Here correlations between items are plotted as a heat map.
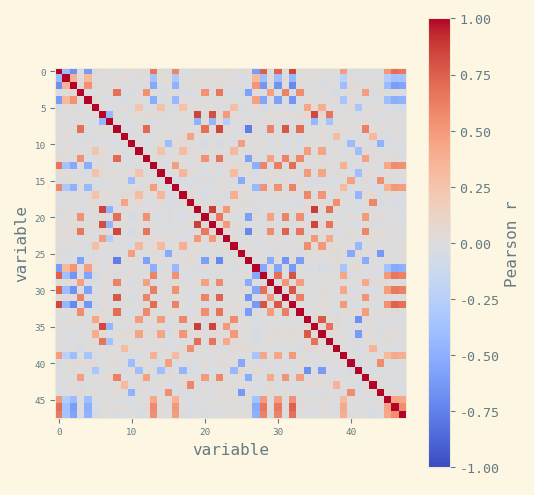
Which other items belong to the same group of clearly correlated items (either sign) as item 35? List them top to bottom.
6, 7, 19, 21, 23, 37
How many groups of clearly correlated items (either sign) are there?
6
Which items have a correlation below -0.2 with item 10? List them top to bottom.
15, 40, 44
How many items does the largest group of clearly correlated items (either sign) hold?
14
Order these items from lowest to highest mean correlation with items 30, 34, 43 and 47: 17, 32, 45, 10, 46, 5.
10, 5, 17, 45, 46, 32
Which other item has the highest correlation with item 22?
8
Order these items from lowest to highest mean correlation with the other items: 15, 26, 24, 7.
26, 7, 15, 24
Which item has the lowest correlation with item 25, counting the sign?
44
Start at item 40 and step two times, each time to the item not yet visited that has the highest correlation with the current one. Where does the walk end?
15
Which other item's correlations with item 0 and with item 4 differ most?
32
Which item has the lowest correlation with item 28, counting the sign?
2
